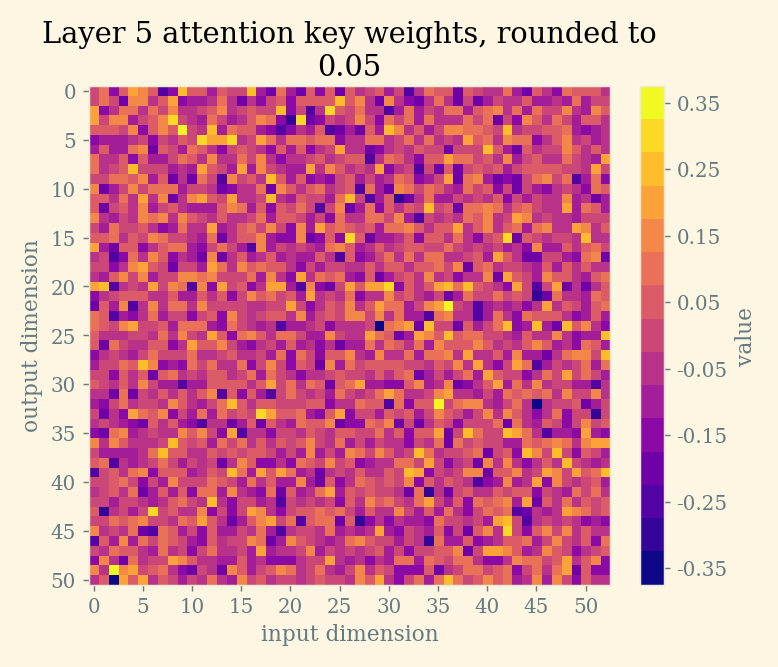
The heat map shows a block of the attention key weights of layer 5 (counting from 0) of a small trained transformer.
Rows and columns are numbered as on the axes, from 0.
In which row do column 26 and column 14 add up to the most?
11
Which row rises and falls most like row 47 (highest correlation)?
45
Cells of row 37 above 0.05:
12
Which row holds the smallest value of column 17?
34
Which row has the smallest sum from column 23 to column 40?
44
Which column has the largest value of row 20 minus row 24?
29
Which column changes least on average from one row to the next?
47
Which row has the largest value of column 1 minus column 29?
24
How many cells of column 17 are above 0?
24
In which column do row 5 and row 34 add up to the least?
25
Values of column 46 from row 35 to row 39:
-0.25 0.1 0 0.05 0.2
